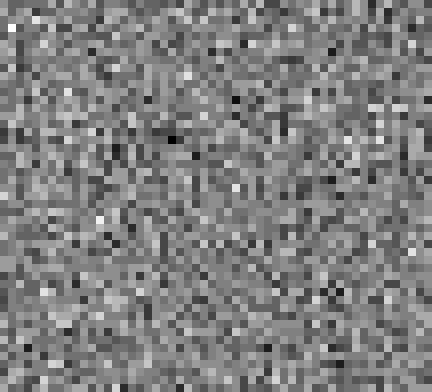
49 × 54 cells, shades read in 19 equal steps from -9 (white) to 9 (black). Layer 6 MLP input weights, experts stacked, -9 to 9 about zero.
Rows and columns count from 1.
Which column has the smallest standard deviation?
38
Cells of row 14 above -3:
39
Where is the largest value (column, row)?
22, 18
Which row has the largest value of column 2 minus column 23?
2
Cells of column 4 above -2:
40
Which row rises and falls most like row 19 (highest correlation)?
20
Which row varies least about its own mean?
26
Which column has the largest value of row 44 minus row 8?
34
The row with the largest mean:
44
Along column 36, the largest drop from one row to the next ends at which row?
9
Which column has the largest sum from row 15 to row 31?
51
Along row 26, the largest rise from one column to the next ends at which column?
25
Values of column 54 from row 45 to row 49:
-2 2 1 4 -2
